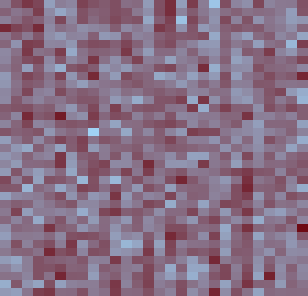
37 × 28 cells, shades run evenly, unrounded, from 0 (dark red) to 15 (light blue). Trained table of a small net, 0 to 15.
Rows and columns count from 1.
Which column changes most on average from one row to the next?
6
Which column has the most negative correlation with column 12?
7
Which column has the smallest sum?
23
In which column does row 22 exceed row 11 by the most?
4
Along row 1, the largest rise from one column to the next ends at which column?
17
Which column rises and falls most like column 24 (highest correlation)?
2
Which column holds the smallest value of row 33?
20
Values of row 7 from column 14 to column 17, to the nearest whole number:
11 7 7 9
